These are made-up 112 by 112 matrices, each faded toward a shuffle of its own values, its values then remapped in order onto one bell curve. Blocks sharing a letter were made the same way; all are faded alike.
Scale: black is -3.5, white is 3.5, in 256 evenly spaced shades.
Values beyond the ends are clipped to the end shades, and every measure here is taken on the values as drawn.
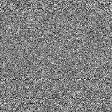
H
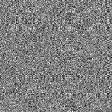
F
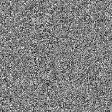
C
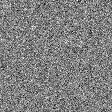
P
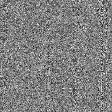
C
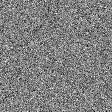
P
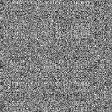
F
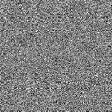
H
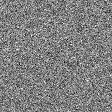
P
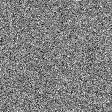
P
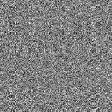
F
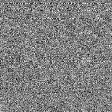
H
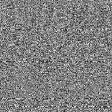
H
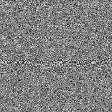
H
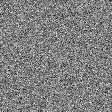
P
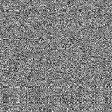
H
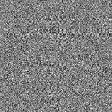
F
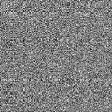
F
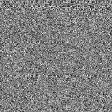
H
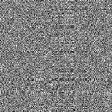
F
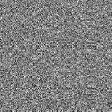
F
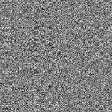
F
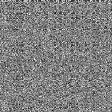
H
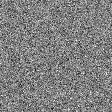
P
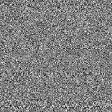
H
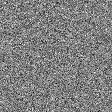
P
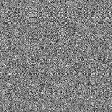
H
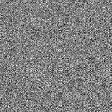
F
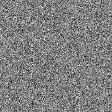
C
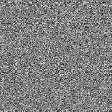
H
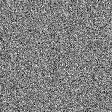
P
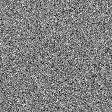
P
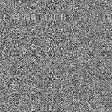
F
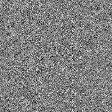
C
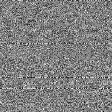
H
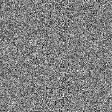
C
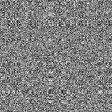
F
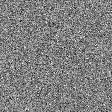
P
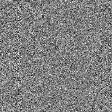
C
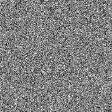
C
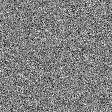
P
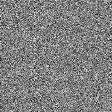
C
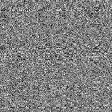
H
